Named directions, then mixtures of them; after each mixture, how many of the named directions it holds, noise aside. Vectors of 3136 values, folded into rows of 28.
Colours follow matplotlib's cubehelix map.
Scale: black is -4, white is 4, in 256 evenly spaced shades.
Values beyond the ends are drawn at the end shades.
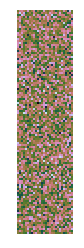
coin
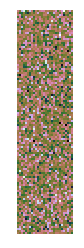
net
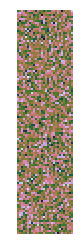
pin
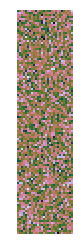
one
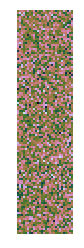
one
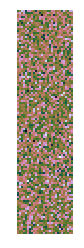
three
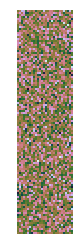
two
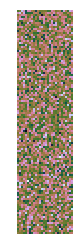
three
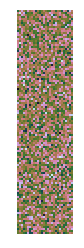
two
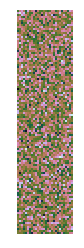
two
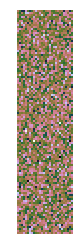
three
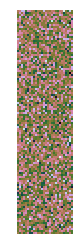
two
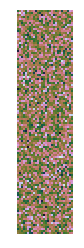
two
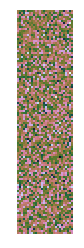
two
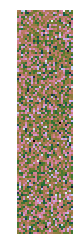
two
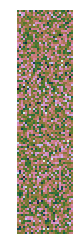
two
